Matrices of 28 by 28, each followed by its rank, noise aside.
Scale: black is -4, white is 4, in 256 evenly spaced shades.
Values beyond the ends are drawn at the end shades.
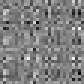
three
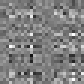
three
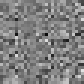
four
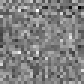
six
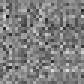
four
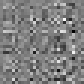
three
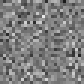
eight
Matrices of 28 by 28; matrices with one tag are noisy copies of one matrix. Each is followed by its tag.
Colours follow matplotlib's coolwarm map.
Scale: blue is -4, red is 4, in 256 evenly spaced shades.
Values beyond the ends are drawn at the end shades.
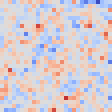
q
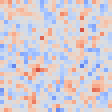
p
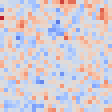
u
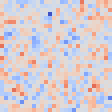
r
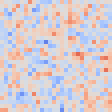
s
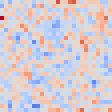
u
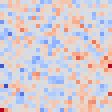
s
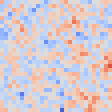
s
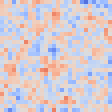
q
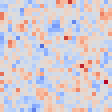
u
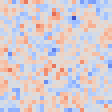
q
